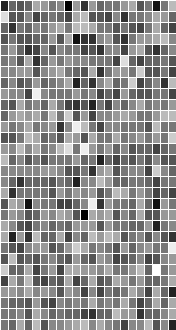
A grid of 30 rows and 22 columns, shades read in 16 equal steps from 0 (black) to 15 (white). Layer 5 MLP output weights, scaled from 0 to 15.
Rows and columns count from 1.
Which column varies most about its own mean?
20
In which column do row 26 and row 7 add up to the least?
13
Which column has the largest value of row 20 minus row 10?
12
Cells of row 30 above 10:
3
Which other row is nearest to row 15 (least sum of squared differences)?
9
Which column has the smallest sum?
19
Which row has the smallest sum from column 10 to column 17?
4
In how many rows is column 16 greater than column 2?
14
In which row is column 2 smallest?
22
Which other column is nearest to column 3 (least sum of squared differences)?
7
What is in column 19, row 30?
11
